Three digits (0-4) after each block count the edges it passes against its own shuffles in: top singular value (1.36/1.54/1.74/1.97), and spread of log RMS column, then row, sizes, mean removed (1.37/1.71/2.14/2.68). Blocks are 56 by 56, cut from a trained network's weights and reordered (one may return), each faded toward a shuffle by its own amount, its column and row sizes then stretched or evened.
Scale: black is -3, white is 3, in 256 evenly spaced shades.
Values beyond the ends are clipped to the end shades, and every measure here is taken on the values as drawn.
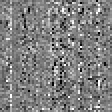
1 4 1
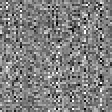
3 4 1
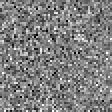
0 0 1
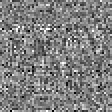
3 1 2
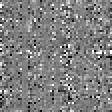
0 4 2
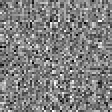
3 1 1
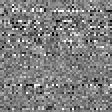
3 0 4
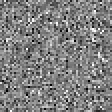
1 2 0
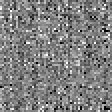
1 1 2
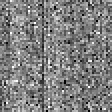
2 0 0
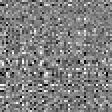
4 3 4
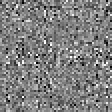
1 3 2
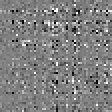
0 4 4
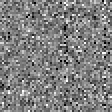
0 3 1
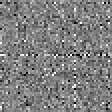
1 2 3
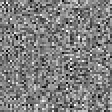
2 2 0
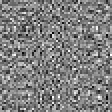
4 3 0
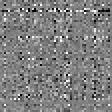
1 4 4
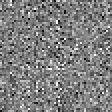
0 3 1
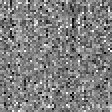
0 2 0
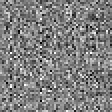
3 3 0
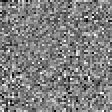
1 2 2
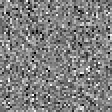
0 3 0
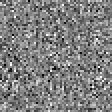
0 2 1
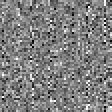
2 4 0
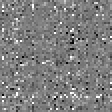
0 3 2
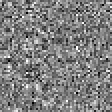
3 2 1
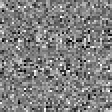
1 2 3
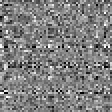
4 2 4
